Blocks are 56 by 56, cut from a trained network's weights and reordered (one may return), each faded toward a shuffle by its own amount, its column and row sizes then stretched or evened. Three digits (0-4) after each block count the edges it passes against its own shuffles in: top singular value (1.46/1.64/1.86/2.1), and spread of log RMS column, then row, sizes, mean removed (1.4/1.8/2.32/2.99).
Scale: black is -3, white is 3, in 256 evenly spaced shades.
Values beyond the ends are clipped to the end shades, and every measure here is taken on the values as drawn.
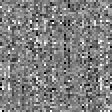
0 3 1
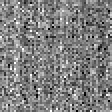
1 0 1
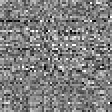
3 0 3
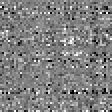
0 2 4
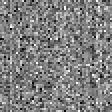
0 1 0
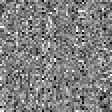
0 3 0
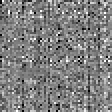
1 2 3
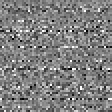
1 0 4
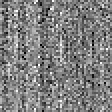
2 1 0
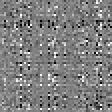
2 4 3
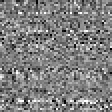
3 0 3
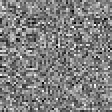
3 0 1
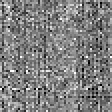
2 1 2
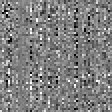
0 4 1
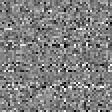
2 1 3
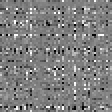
1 4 4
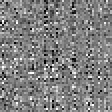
2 4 2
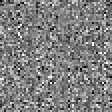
1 3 1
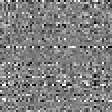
3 2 4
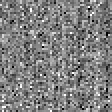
0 1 0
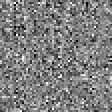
0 3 1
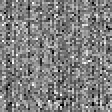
2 1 0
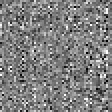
1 4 0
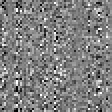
2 4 0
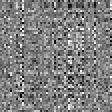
4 4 0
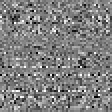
2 1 4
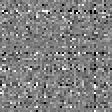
0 2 4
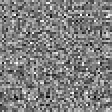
3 0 2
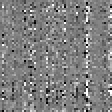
0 4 2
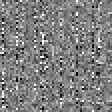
1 4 0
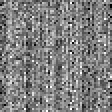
3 2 0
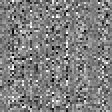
3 4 1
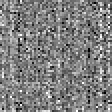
1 2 0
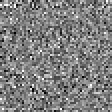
1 1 2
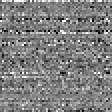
2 1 4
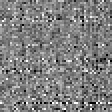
0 0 3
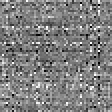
2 3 2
